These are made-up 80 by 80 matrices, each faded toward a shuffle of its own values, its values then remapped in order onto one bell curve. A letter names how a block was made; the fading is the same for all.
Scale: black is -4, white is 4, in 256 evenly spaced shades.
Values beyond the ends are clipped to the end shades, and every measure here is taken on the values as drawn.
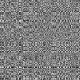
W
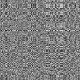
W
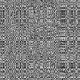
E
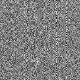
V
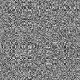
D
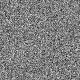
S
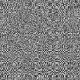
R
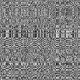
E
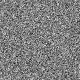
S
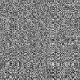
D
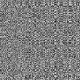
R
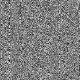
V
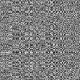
W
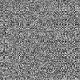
D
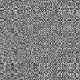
R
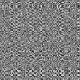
W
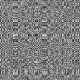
W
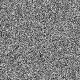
S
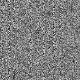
V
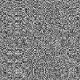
D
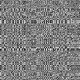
E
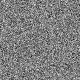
S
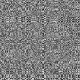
R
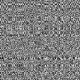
R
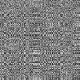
W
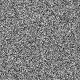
S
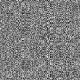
D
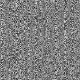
V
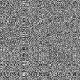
D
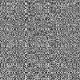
R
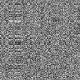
D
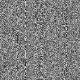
V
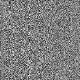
V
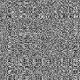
D
